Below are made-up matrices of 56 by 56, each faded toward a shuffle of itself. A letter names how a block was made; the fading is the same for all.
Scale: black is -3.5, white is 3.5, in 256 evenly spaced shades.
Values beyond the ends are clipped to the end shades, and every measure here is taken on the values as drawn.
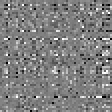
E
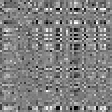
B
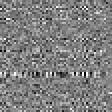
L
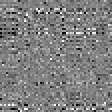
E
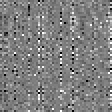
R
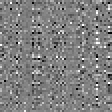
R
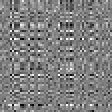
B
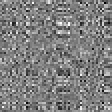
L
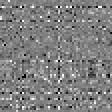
E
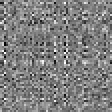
L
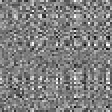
L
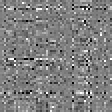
E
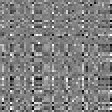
B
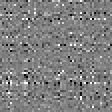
E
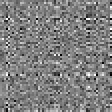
L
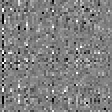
R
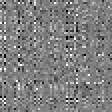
R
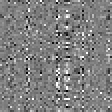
R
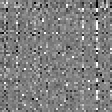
R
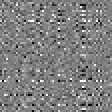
E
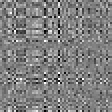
B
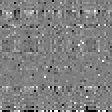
E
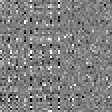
R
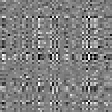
B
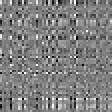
B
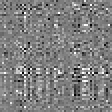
E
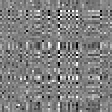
B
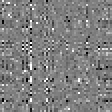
R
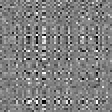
B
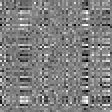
B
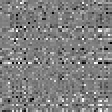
E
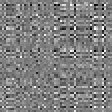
B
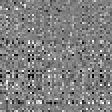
E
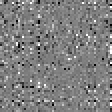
R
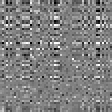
B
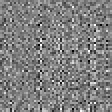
L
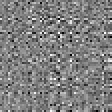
L
